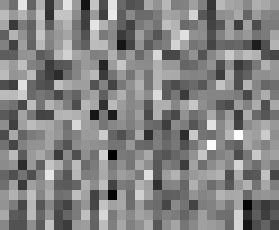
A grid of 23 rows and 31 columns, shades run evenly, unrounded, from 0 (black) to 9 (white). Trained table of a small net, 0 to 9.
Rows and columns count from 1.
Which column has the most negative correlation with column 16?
13
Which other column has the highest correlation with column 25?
9
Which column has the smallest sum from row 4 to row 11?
12
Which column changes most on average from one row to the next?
2
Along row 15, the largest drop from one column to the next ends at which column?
25
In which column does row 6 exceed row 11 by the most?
26
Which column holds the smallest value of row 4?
14
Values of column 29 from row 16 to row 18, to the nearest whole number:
7 4 3
